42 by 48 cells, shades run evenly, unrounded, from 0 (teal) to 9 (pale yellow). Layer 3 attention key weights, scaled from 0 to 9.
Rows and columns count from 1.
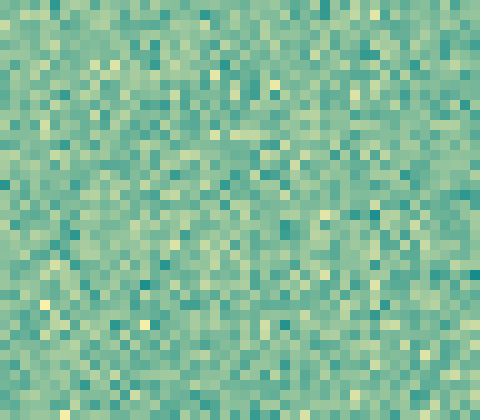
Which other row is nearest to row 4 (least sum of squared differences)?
36
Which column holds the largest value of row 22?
33
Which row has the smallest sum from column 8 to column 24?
31
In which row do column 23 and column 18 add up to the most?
25
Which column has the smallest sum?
16
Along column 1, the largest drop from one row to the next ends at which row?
19
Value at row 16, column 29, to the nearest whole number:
4
